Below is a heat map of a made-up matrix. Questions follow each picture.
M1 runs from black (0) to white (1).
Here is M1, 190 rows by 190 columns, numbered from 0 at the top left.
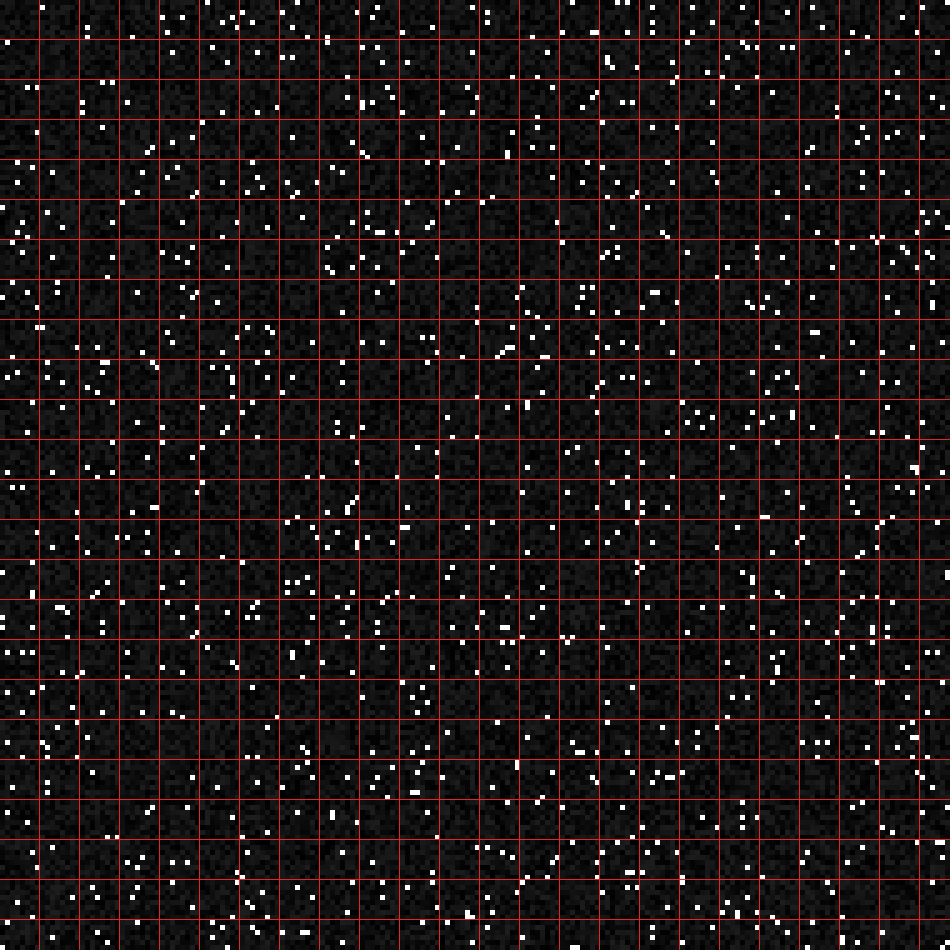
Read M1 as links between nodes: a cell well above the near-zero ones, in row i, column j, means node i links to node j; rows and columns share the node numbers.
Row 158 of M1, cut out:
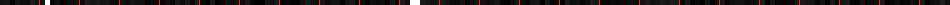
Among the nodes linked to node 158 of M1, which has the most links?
node 9
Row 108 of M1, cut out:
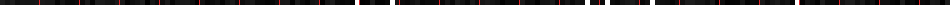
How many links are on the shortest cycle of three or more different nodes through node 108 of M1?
5
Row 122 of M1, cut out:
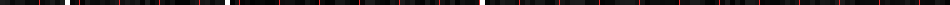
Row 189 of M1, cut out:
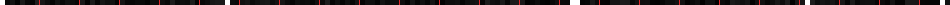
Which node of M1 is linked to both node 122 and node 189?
node 45
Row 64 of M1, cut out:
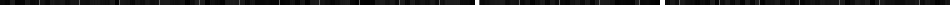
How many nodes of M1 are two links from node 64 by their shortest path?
9
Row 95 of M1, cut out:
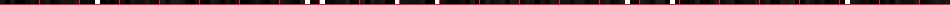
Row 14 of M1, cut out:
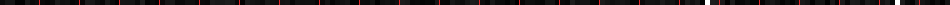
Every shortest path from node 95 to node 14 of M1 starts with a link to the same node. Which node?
node 19
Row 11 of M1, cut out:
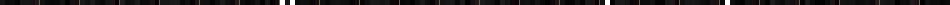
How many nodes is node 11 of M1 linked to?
4
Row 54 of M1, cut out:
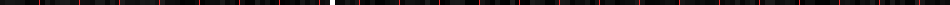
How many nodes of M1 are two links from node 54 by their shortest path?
3
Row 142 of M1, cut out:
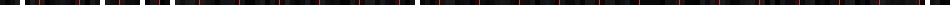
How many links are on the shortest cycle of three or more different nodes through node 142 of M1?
3
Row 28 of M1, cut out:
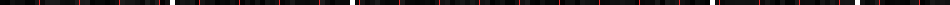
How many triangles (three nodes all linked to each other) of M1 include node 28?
1
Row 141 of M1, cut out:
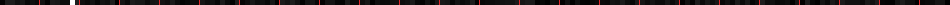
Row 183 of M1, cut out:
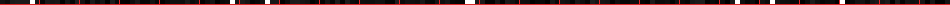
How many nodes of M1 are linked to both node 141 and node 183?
0
